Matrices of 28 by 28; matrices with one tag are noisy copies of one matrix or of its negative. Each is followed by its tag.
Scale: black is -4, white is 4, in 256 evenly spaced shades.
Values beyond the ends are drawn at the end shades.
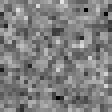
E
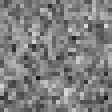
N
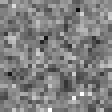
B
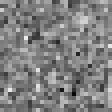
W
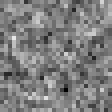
B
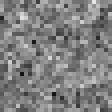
E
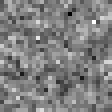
B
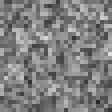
N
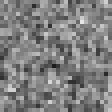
W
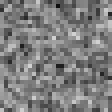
E
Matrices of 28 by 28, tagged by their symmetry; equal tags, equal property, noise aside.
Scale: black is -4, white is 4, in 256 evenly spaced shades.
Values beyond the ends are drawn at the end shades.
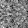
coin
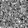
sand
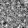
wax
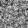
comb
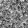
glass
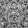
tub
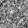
glass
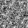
comb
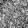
glass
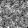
comb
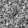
glass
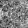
coin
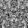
tub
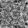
coin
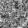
glass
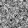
glass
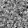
comb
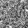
glass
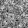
wax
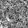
wax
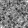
glass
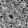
wax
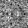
coin
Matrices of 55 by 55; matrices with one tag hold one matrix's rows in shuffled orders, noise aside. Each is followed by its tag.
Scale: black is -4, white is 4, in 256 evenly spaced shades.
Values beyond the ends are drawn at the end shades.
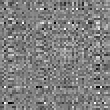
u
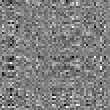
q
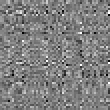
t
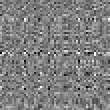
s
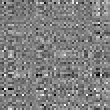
u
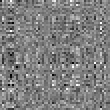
q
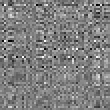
u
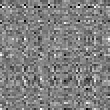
s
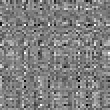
s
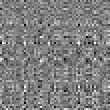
s
